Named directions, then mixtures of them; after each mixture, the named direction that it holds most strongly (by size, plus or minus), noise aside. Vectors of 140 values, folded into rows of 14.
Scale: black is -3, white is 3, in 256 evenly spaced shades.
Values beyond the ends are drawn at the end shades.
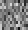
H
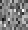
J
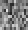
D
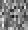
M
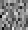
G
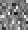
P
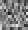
H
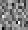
G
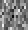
M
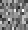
J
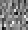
P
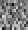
G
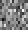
J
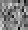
H
